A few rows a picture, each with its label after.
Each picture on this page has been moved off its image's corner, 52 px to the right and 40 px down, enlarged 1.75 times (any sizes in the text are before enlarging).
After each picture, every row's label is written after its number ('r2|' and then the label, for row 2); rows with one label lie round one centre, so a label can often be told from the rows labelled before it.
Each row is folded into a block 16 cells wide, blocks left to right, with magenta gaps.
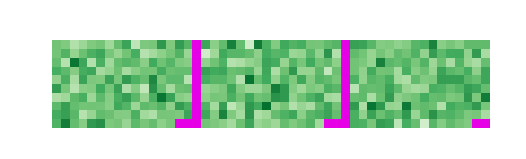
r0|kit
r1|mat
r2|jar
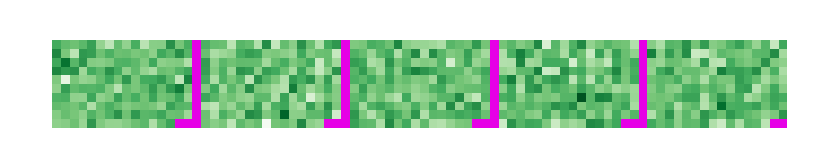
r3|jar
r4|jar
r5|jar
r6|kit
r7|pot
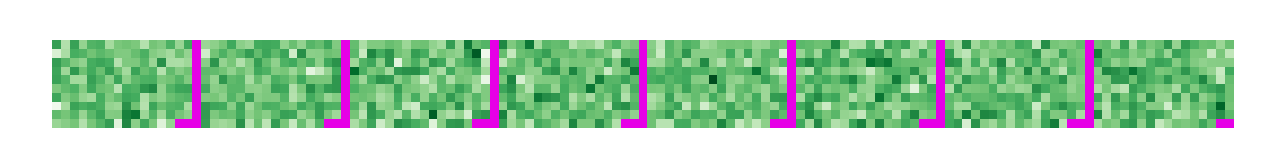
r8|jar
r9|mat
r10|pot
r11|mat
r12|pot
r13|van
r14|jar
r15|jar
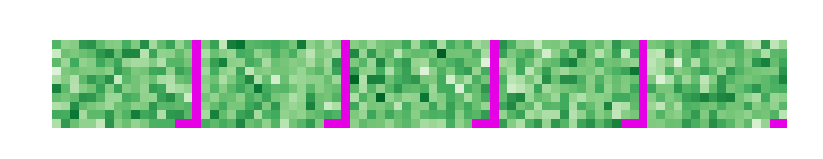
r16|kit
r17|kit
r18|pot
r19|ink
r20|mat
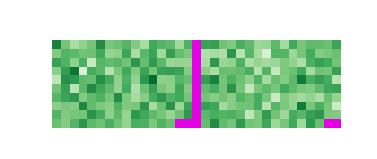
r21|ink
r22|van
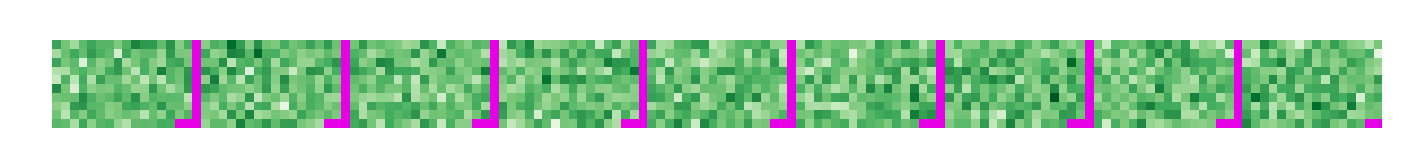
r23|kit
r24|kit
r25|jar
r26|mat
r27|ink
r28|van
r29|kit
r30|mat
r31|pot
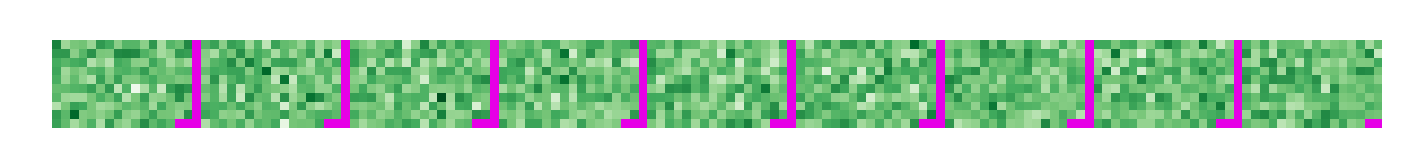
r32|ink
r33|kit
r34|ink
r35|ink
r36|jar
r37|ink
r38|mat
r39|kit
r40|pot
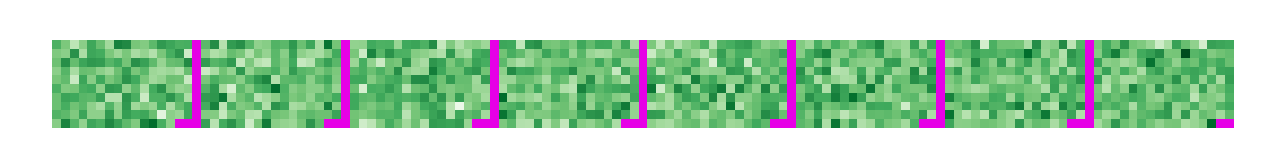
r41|kit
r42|van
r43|mat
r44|jar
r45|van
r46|mat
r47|mat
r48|mat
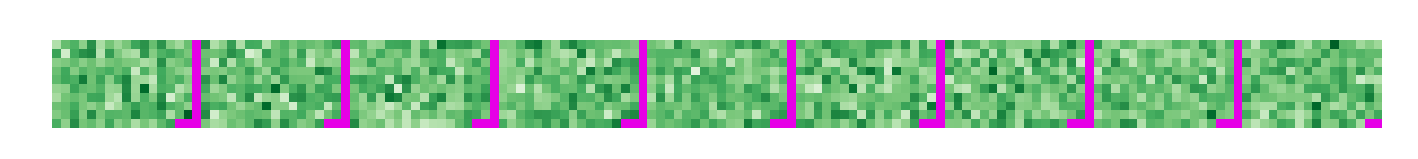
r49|pot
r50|ink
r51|van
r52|kit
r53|kit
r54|kit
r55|ink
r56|kit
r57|van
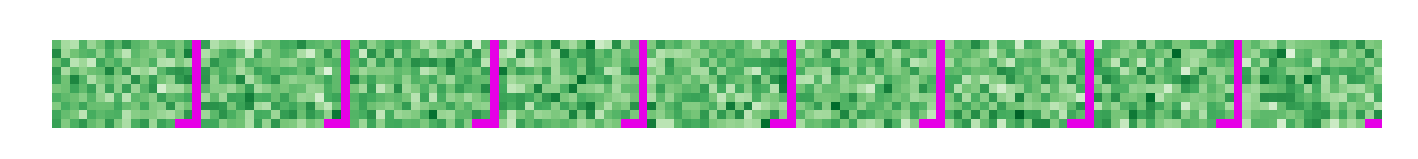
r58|ink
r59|pot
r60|pot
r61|mat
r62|mat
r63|jar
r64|mat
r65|jar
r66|pot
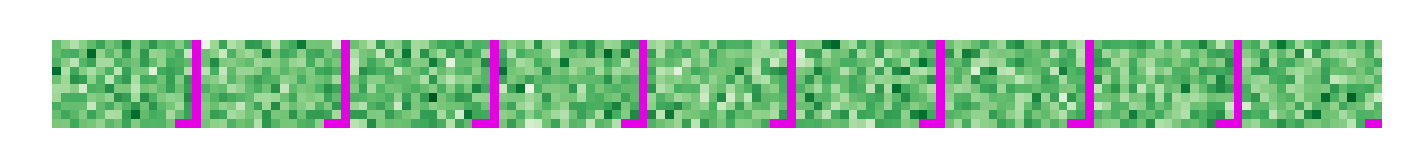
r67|pot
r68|van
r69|kit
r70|pot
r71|ink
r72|kit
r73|ink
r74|jar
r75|kit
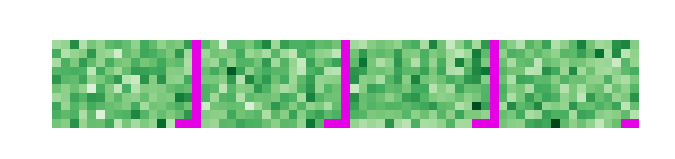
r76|pot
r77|kit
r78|mat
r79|ink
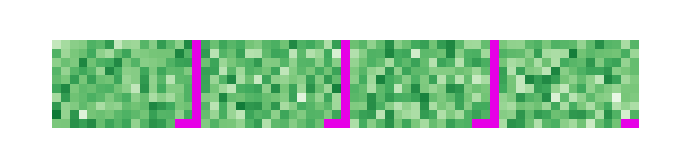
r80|pot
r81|pot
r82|kit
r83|pot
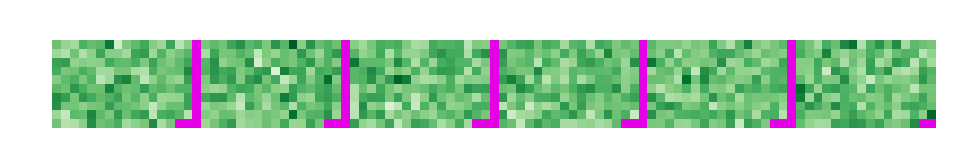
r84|mat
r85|van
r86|van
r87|jar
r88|jar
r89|ink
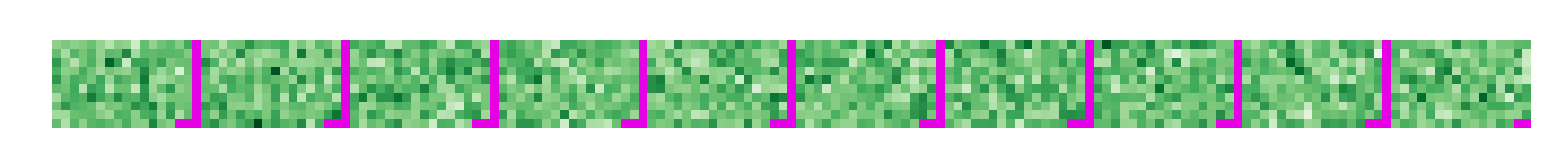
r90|pot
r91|ink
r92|mat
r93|jar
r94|van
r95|van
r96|kit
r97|kit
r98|kit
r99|pot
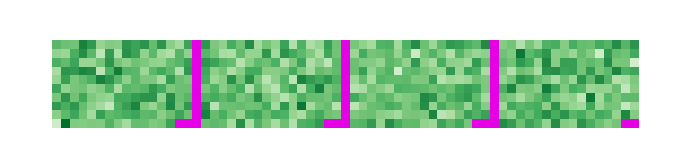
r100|kit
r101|jar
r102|kit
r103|ink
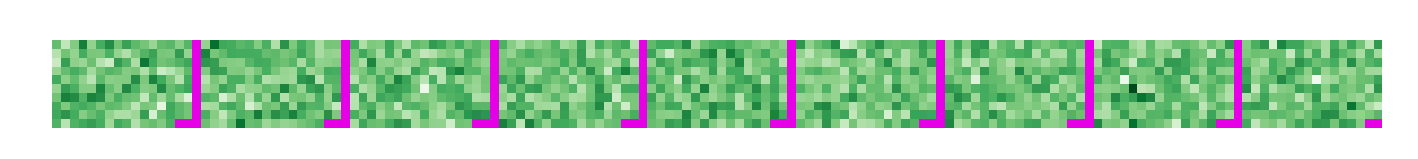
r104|mat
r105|jar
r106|kit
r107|ink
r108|jar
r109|kit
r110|ink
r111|mat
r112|pot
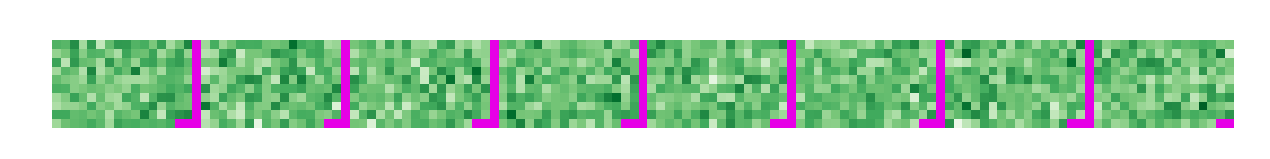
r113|kit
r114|van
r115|van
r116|kit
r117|jar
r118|pot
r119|mat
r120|pot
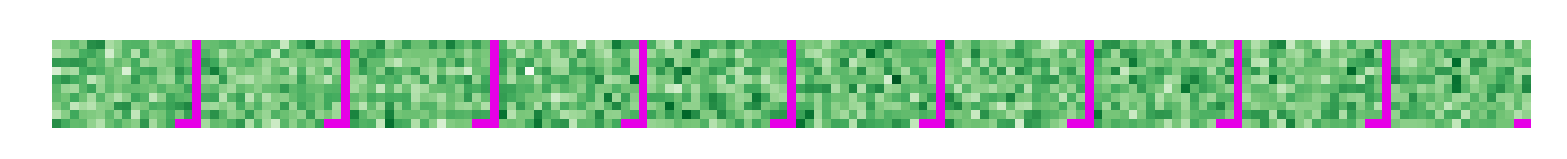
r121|van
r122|jar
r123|jar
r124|ink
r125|kit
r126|van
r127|ink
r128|jar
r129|pot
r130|pot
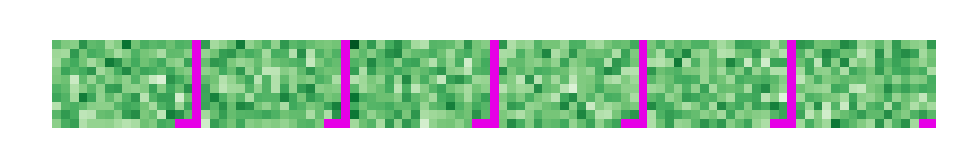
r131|kit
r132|kit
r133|jar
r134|kit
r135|pot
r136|jar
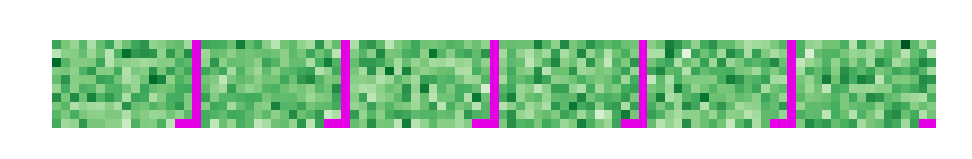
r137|van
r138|mat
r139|jar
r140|kit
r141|mat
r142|pot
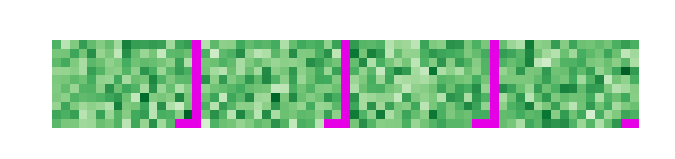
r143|ink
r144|pot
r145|jar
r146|ink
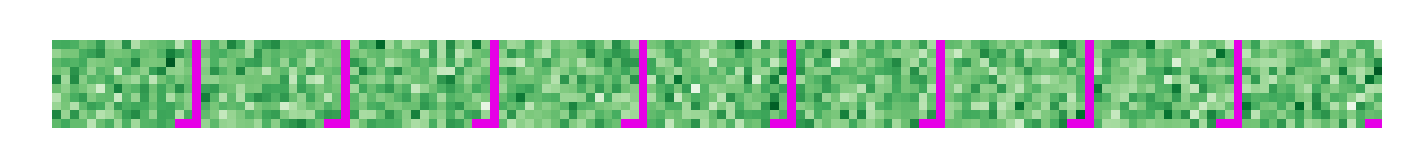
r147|pot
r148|kit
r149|jar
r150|mat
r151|van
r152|ink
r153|kit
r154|mat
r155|mat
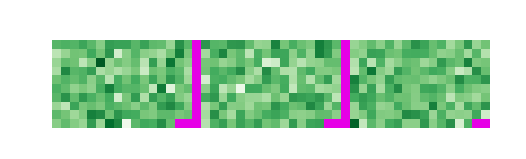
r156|kit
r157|kit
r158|mat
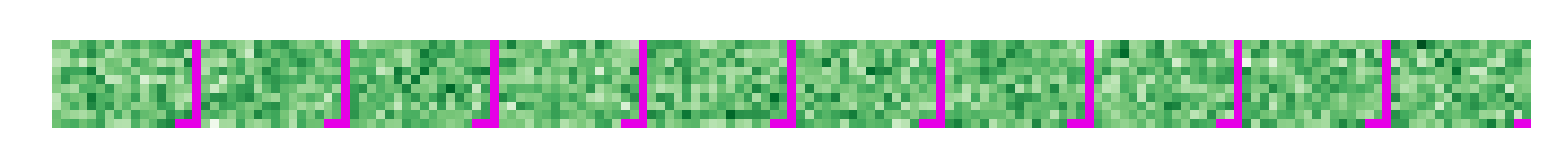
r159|kit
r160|mat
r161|ink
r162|jar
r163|jar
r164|ink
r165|kit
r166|mat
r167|mat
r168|kit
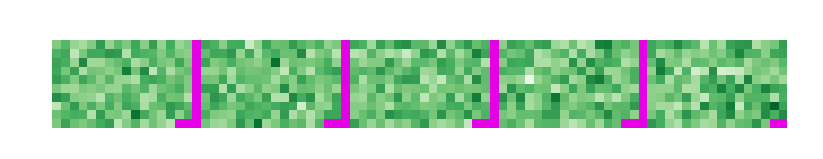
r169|jar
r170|ink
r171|van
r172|jar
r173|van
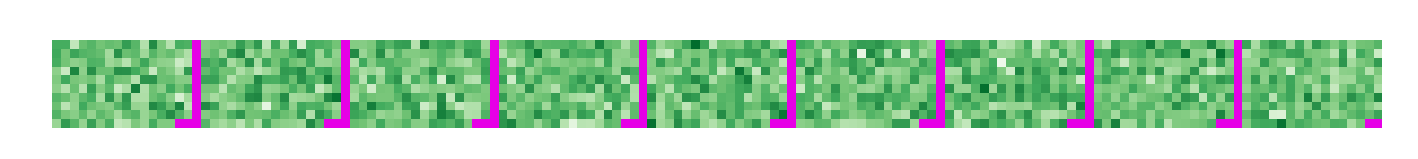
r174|jar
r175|van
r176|ink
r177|jar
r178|van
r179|kit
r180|ink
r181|mat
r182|kit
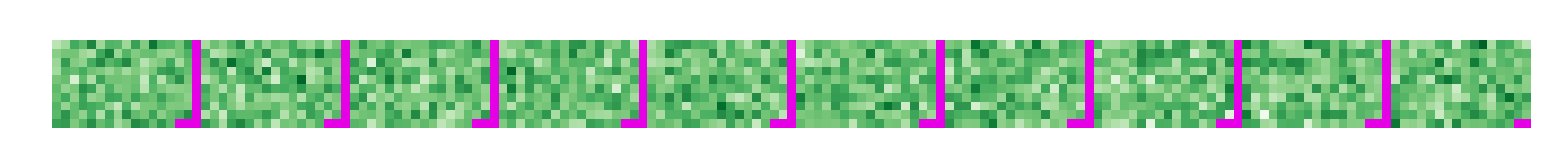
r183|kit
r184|van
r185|jar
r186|kit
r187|mat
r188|mat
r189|ink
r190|mat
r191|jar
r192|van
